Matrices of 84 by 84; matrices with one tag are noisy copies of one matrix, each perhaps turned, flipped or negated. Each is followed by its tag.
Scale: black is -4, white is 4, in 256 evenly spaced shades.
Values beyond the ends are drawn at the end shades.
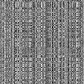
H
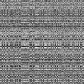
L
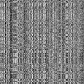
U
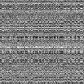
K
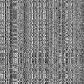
U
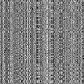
K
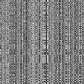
L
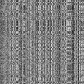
U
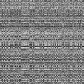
L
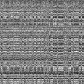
U
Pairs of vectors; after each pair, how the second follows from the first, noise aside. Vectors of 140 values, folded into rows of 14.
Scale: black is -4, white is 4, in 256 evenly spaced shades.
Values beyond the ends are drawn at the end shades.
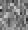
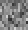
reversed, negated.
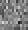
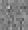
reversed, negated, shrunk.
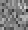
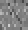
reversed, partly zeroed.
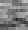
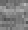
wrapped around, negated, shrunk.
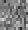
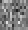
wrapped around, negated.
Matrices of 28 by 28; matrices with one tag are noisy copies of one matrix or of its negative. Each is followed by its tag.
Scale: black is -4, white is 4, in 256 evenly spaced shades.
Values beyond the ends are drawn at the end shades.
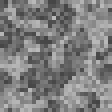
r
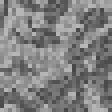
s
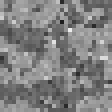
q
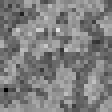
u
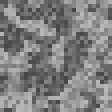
r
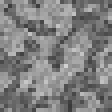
r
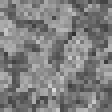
r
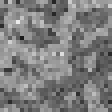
s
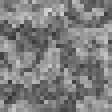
q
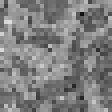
s
